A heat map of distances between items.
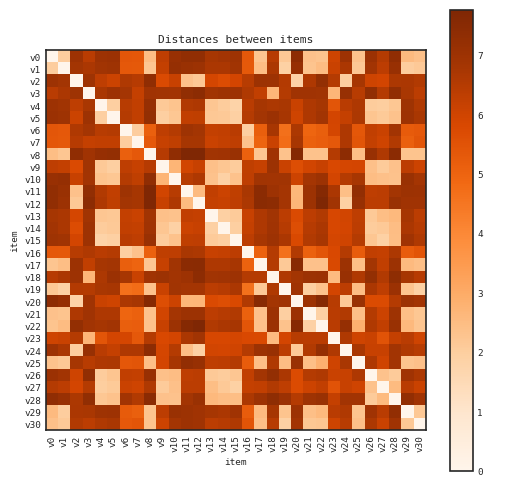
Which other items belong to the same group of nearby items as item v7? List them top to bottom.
v6, v16
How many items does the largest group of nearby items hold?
10
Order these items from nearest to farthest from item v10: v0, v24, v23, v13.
v13, v23, v24, v0
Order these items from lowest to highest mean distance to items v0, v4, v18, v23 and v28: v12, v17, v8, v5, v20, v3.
v5, v3, v17, v8, v20, v12
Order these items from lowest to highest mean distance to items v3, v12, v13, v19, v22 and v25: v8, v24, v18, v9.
v8, v9, v24, v18
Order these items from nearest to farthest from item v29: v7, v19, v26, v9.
v19, v7, v9, v26
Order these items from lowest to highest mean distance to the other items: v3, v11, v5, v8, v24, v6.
v5, v8, v6, v24, v11, v3
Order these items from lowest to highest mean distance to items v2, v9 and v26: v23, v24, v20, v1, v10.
v10, v20, v24, v23, v1
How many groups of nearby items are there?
5
